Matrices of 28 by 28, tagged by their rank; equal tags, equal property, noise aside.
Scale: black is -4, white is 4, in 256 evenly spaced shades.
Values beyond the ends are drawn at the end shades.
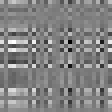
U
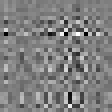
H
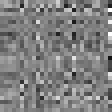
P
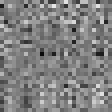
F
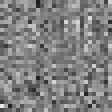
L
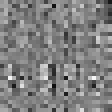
F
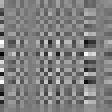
U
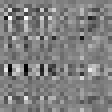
H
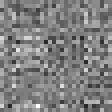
F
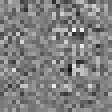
L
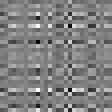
U
